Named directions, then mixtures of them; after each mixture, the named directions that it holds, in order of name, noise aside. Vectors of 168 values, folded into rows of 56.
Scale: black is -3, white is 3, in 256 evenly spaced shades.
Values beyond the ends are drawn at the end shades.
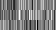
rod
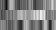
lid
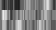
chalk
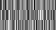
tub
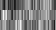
chalk, rod.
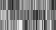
chalk, lid, tub.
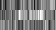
lid, rod, tub.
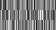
tub.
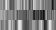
lid.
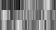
chalk.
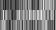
chalk, lid, rod.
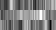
lid.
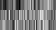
chalk, lid, tub.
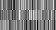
rod.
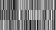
rod.
